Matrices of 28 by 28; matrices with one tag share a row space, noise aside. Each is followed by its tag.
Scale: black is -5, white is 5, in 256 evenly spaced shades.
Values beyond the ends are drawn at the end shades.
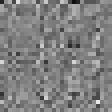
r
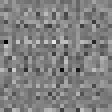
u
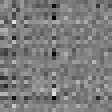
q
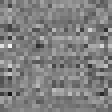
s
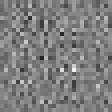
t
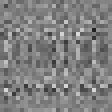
u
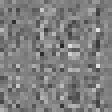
r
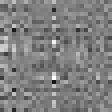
q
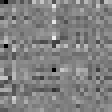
q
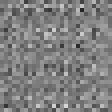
u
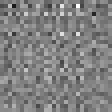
u
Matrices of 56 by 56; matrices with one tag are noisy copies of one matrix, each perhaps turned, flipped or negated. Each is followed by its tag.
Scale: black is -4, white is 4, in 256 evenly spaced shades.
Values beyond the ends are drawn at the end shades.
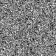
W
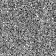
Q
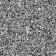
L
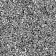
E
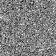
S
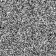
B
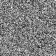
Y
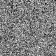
Y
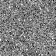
E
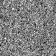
S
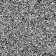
S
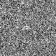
L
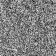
S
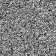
Y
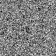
L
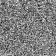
S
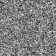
W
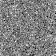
S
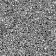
E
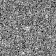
L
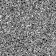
B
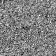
L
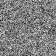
E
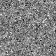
W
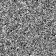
W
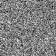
Y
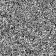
W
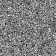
E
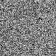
Q
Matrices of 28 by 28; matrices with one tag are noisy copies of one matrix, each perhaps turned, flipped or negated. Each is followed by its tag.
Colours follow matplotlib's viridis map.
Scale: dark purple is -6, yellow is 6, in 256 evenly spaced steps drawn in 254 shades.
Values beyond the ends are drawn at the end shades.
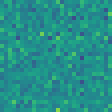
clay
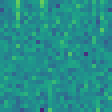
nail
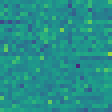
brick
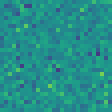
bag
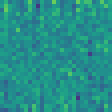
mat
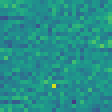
nail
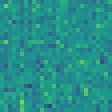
brick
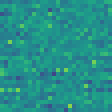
brick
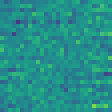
mat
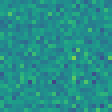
clay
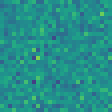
clay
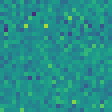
bag
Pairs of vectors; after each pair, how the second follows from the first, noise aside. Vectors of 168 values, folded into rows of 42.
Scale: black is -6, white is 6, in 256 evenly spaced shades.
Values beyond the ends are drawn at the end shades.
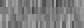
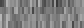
copied.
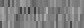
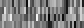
reversed, scaled up.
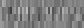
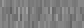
shrunk.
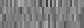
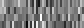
reversed, negated, scaled up.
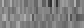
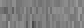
reversed, shrunk.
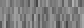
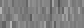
reversed, partly zeroed.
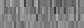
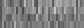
negated.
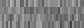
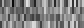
reversed, scaled up.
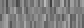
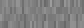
negated, shrunk.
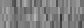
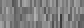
copied.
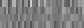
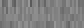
negated, shrunk.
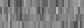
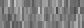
negated.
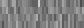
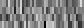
reversed, negated, scaled up.
